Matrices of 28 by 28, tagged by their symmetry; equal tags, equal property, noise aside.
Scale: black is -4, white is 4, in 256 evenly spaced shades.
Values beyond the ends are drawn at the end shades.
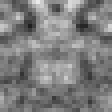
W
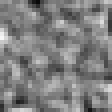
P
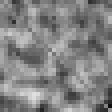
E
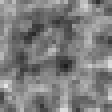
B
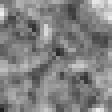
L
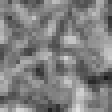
P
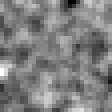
P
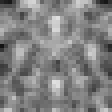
W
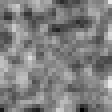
P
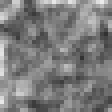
B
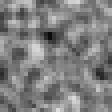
P
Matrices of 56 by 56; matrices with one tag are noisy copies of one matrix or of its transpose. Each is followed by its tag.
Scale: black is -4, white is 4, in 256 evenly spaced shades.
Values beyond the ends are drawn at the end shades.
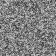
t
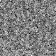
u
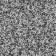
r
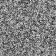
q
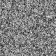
r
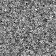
r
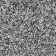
t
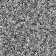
q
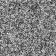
t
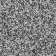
t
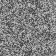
u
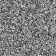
u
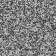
u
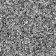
t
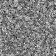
q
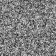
r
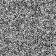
t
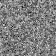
q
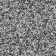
r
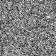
r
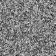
t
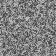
q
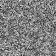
u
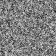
r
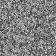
r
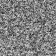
u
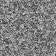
t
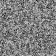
t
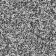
t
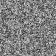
t
